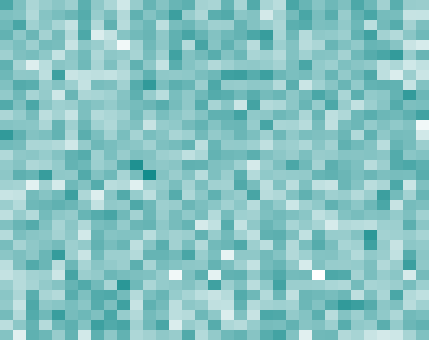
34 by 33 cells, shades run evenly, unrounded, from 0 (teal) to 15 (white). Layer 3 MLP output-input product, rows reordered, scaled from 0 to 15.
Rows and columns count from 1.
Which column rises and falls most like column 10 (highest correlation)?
6
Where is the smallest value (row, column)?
18, 12
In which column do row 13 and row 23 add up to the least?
21
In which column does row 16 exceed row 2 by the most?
14
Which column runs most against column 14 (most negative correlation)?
22
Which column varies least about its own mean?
13
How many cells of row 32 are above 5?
27
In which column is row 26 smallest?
5
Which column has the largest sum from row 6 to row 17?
4
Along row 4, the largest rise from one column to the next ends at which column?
8
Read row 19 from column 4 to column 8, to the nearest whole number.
9 12 6 7 4
